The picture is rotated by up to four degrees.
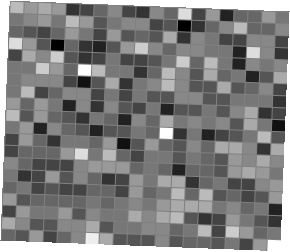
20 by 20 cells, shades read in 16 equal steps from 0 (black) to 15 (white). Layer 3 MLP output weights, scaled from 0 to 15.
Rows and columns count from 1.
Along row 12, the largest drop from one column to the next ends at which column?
9
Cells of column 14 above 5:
13
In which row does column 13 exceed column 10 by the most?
1
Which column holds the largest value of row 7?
12
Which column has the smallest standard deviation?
11
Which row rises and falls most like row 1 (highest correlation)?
5
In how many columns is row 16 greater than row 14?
7
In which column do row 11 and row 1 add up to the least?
16
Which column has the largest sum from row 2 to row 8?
2
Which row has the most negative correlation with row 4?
6
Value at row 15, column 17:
4
